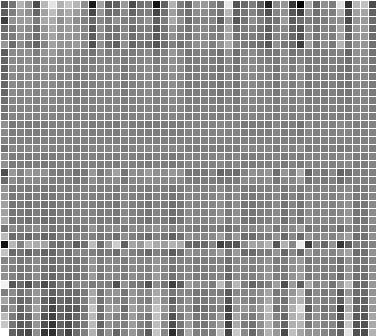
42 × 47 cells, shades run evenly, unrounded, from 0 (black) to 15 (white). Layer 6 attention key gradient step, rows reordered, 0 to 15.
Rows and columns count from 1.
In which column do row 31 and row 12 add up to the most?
38
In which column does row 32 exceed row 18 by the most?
1
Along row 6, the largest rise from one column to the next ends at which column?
39
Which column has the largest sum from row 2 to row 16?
7
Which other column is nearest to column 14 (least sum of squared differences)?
33
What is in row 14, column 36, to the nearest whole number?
8
